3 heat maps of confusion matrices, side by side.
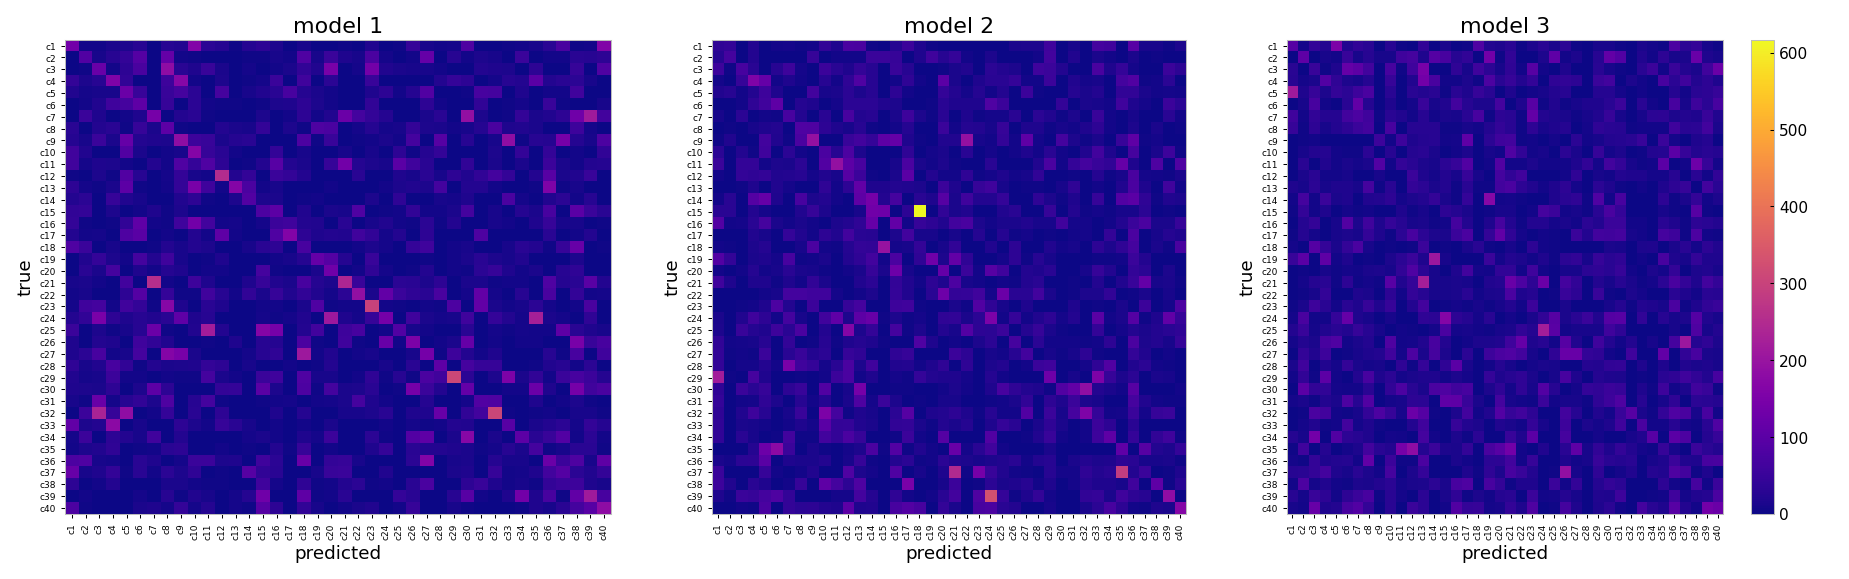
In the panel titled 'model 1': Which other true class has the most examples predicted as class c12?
c17
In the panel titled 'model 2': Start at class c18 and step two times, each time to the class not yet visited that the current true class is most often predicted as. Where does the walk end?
c14
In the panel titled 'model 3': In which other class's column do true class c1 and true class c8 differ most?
c5
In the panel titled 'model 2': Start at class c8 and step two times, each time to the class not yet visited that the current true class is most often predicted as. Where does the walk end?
c22
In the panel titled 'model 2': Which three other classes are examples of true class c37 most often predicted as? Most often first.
c35, c21, c23
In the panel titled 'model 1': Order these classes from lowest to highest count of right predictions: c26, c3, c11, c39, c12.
c11, c3, c26, c39, c12
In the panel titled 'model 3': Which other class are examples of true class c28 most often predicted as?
c16
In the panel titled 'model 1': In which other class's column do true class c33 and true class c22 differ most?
c4
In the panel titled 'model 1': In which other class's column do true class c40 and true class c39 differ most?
c34
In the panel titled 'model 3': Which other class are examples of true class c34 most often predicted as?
c3
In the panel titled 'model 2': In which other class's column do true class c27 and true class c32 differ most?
c10
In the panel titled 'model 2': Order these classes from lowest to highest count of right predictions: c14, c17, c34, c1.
c1, c17, c34, c14
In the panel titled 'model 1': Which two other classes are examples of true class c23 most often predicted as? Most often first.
c8, c31
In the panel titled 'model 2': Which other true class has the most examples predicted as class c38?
c11
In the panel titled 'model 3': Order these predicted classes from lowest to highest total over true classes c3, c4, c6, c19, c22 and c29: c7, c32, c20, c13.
c32, c20, c7, c13
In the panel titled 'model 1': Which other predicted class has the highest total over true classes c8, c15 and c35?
c38
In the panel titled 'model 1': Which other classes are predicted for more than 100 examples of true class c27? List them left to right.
c8, c9, c18
